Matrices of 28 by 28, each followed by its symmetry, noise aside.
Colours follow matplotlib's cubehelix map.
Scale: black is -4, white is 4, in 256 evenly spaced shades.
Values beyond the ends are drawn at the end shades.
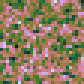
no symmetry.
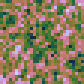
same after a half turn.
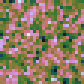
no symmetry.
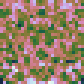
mirrored left to right.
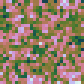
no symmetry.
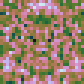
mirrored left to right.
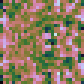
mirrored top to bottom.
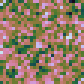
symmetric across the other diagonal.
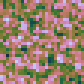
same after a half turn.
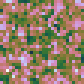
symmetric across the other diagonal.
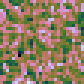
antisymmetric.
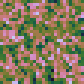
symmetric.
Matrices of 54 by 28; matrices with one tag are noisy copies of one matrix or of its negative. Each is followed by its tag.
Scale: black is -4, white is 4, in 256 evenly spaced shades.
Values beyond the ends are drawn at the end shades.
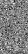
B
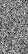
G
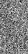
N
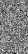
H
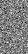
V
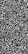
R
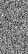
N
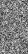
G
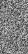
B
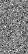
V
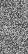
B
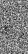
B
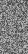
H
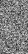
B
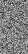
R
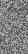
N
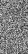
N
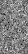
G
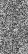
G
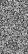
B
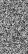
V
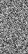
V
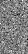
B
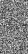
R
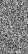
B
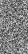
G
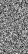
V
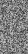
H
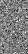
V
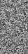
R
